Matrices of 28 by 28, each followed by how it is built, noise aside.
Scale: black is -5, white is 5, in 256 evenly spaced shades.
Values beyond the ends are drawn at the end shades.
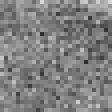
smooth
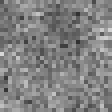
smooth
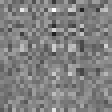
low rank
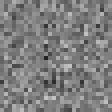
low rank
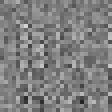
low rank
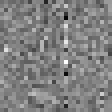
uneven columns
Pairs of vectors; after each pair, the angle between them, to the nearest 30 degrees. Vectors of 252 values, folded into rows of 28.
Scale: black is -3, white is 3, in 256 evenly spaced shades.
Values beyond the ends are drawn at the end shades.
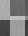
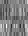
120 degrees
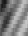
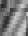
30 degrees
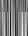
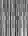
30 degrees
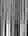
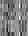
120 degrees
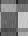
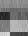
90 degrees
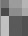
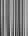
90 degrees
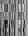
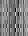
60 degrees
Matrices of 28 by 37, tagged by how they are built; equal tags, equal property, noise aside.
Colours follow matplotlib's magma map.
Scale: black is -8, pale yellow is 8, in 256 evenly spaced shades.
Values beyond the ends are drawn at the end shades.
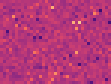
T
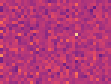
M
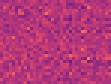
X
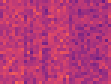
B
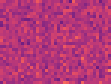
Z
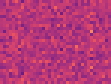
Z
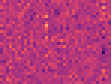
M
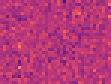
M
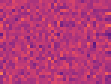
X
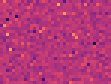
T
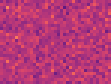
Z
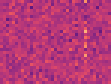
M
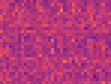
B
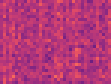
B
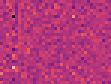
M
